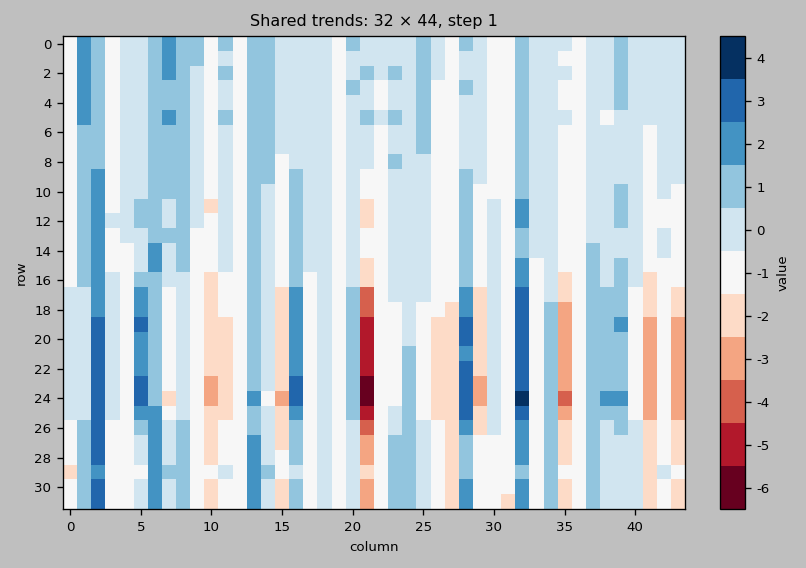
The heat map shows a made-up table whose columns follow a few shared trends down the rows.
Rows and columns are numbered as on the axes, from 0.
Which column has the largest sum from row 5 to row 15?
2
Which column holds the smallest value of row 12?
21
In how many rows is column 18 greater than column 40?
9
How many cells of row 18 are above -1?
20
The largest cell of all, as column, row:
32, 24
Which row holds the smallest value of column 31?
31
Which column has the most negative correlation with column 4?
37
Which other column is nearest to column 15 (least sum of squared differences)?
29
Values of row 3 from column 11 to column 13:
0 -1 1
